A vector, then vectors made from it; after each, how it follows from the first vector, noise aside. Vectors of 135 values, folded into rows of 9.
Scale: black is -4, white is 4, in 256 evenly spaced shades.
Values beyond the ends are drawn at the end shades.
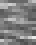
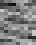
negated.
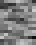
negated.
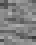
negated, shrunk.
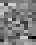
sign-scrambled.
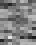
negated.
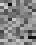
sign-scrambled.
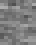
reversed, shrunk.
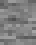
negated, shrunk.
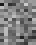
sign-scrambled.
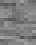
negated, shrunk.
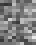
sign-scrambled.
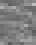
reversed, shrunk.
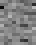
reversed, negated, partly zeroed.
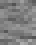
negated, shrunk.
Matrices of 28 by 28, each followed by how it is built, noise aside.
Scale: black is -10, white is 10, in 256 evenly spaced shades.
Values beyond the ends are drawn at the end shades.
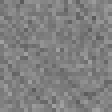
Toeplitz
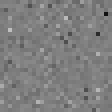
sparse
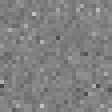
sparse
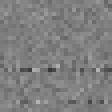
uneven rows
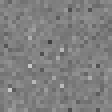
sparse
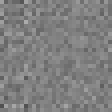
low rank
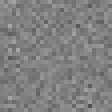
low rank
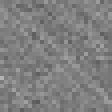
Toeplitz
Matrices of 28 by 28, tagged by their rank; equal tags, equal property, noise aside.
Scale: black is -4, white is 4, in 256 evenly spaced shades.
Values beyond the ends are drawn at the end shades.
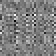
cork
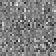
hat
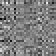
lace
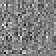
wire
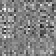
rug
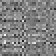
lace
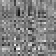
lace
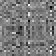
wire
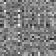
lace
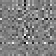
lace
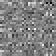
rug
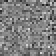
hat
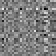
cork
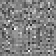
rug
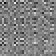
cork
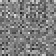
wire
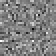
hat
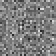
hat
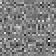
wire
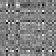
cork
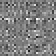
lace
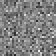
hat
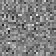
hat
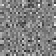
lace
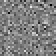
hat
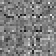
lace
